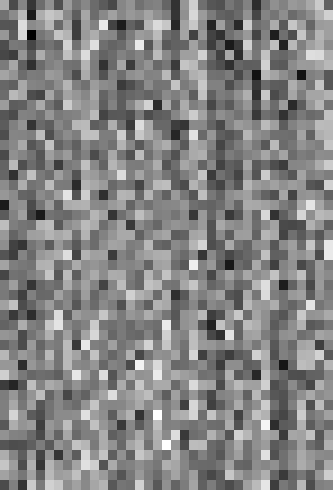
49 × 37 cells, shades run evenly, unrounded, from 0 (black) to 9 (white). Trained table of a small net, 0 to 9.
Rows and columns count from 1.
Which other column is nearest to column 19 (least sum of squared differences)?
6
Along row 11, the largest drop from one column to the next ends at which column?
18
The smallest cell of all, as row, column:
4, 4
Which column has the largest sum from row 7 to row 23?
10
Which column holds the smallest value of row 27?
26
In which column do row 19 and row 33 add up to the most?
19
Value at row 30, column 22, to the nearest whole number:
5
